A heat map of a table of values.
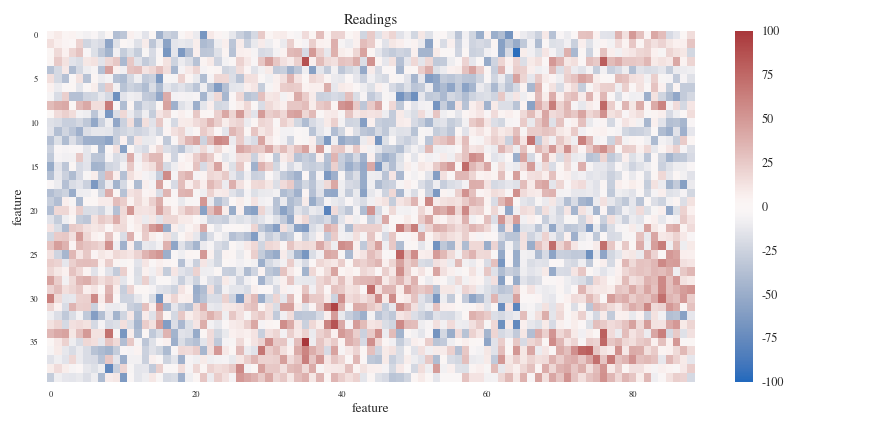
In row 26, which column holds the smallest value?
62
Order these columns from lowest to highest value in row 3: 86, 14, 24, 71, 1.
14, 24, 71, 1, 86
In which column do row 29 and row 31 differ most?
64
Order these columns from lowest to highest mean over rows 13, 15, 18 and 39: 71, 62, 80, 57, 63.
80, 63, 62, 71, 57
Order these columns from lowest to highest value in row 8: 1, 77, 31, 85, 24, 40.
24, 85, 31, 77, 1, 40
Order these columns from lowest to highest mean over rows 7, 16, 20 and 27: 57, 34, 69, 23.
34, 69, 57, 23
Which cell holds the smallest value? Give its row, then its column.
2, 64
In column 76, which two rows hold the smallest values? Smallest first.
25, 22
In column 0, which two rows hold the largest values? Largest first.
30, 28
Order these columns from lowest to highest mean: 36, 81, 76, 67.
36, 67, 81, 76
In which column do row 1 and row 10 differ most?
43
